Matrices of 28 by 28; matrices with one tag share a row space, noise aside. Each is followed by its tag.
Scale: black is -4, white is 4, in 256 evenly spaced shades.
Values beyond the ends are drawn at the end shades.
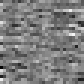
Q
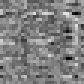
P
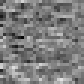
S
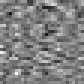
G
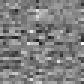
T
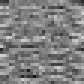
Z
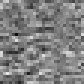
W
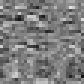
W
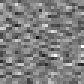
G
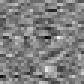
G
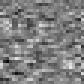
W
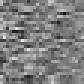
S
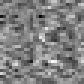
G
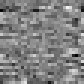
P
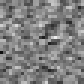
G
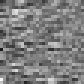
S
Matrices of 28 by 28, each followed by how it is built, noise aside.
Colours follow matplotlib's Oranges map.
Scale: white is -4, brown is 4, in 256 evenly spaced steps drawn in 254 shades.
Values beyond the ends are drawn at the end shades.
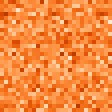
repeating columns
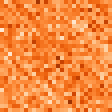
Toeplitz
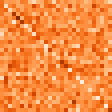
diagonal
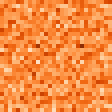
repeating columns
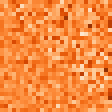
upper triangular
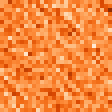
Toeplitz
